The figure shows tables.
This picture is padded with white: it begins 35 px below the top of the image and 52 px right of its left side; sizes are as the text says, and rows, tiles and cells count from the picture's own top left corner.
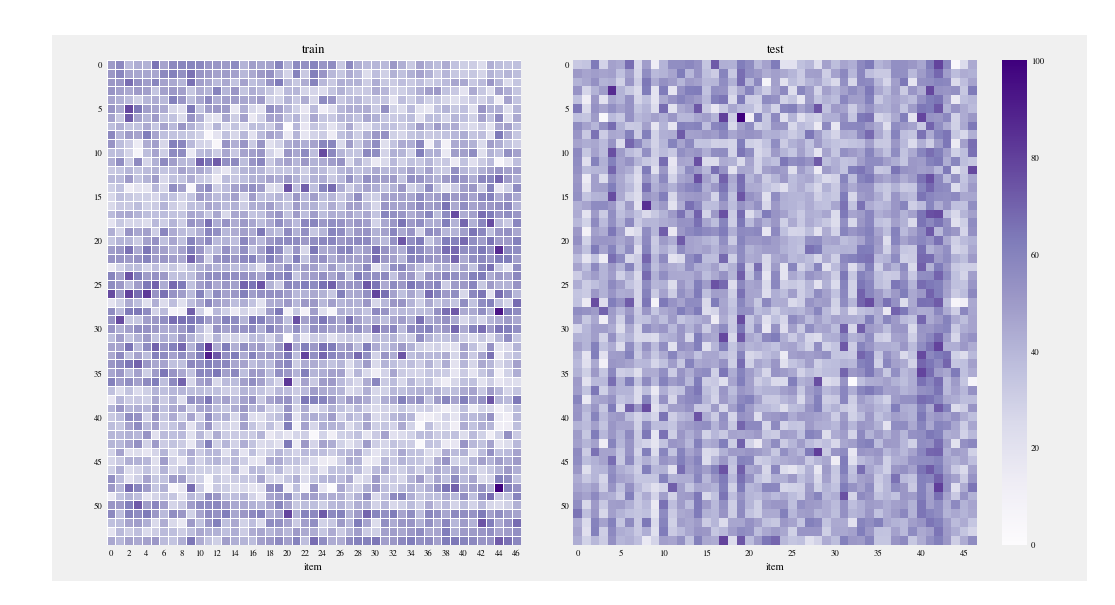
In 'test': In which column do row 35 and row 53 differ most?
40
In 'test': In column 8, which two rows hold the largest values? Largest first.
16, 39
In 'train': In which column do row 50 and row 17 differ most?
39
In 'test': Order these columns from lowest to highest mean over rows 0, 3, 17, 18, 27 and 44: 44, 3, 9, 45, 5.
9, 44, 45, 3, 5
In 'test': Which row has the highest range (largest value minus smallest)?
6
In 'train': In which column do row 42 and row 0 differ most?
23
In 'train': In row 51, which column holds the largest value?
20
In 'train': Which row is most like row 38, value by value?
18
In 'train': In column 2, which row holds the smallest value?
14
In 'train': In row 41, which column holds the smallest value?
35
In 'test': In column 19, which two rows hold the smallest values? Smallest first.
11, 5
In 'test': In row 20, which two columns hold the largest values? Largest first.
12, 42
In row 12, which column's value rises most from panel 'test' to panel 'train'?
44
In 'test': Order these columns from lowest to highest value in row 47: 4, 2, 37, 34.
2, 34, 4, 37
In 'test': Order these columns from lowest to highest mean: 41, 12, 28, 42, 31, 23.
28, 23, 12, 31, 41, 42
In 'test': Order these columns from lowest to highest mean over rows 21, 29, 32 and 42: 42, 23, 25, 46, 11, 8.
11, 23, 46, 25, 8, 42
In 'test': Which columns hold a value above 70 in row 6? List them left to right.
17, 19, 40
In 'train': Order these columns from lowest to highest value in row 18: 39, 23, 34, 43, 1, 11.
1, 39, 34, 23, 11, 43
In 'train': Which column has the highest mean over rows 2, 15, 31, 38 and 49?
43
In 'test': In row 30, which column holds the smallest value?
22
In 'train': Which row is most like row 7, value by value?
31
